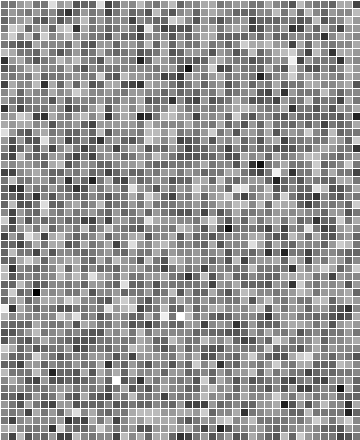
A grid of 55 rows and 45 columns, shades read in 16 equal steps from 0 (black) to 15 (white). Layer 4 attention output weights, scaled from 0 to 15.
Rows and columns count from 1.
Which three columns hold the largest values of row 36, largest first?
16, 38, 3
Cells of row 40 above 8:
14
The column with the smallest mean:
12
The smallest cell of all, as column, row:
5, 37
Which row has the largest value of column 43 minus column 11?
28
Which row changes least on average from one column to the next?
42
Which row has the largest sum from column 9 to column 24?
52
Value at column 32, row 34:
11
